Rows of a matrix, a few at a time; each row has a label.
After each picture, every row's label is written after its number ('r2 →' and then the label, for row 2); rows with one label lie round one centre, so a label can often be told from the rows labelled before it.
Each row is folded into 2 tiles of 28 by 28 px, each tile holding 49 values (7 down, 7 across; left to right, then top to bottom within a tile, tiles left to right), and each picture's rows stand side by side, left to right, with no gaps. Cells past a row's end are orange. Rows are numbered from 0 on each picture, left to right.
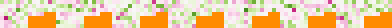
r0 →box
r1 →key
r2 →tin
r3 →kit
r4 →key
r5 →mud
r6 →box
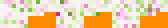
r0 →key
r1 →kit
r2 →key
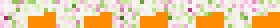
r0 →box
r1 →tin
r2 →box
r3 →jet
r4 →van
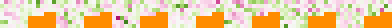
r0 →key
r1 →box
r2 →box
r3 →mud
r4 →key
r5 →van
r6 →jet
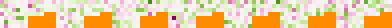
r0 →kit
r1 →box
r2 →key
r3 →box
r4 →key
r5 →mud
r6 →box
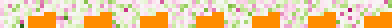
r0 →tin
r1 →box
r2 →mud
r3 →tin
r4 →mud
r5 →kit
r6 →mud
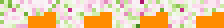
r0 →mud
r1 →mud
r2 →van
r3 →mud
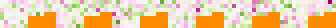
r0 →jet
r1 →tin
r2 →kit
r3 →van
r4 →van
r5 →mud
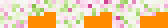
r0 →jet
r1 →mud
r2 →box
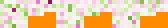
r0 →mud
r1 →jet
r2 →tin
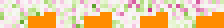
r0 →jet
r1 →tin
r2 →key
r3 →van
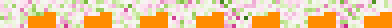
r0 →jet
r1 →box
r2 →mud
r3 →box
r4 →kit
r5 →key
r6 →kit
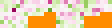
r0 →mud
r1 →key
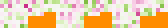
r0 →van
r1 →key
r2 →jet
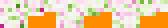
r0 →tin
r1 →jet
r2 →key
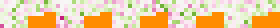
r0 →tin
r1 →box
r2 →tin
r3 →kit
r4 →jet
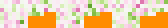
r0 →jet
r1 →jet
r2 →van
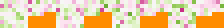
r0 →van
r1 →jet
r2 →van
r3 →mud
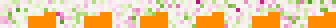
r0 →box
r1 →kit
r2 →jet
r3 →van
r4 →mud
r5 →box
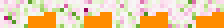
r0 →box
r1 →van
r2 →van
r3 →tin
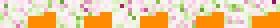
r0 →jet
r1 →van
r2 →van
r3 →jet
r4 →mud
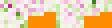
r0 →van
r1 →key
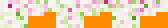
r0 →van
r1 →mud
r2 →van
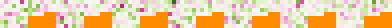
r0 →key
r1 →kit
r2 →van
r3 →kit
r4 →box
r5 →box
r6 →key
